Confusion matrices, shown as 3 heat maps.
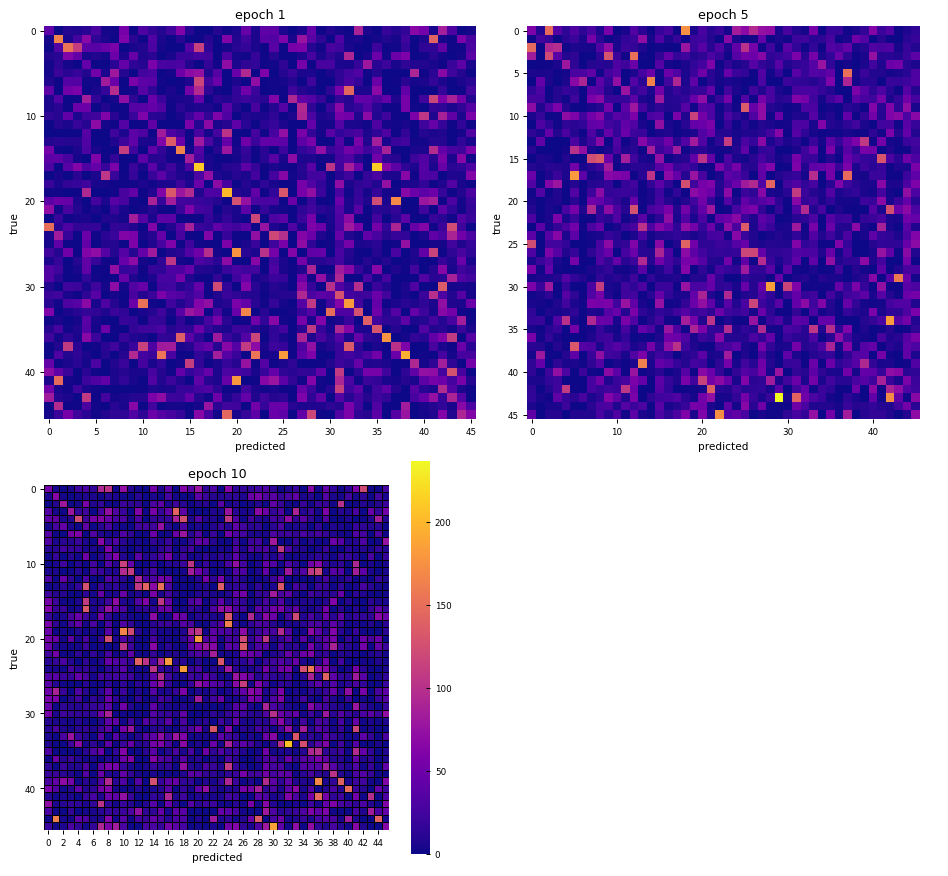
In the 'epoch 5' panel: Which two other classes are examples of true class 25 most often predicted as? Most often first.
18, 0
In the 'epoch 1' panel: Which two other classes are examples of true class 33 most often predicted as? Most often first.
21, 30
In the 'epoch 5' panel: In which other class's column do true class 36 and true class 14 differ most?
5
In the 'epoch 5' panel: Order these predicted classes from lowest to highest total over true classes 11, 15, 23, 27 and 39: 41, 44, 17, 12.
17, 12, 44, 41
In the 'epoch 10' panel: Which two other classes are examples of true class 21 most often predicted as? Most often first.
26, 10
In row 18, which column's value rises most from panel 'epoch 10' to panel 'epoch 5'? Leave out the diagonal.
28
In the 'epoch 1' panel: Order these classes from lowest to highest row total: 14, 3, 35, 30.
3, 35, 30, 14
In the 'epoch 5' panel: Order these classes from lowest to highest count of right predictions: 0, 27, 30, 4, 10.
10, 0, 4, 27, 30
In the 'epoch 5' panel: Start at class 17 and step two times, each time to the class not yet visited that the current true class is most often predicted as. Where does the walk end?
37
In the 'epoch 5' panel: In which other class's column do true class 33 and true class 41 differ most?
20
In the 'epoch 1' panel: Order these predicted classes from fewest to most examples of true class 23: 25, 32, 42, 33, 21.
25, 42, 21, 33, 32
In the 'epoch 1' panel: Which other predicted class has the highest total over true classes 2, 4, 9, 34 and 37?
27
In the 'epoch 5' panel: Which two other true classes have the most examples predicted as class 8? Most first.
15, 30
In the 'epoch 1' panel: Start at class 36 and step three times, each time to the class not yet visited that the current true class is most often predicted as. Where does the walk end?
41
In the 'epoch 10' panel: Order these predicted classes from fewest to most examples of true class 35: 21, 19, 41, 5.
5, 19, 21, 41
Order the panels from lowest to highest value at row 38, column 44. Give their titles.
epoch 10, epoch 1, epoch 5
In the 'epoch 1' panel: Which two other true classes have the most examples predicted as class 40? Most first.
10, 20
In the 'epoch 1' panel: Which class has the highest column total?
31
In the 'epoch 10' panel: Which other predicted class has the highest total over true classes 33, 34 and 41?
32
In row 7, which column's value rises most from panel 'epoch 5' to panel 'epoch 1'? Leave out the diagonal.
32
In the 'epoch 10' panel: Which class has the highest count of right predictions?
20
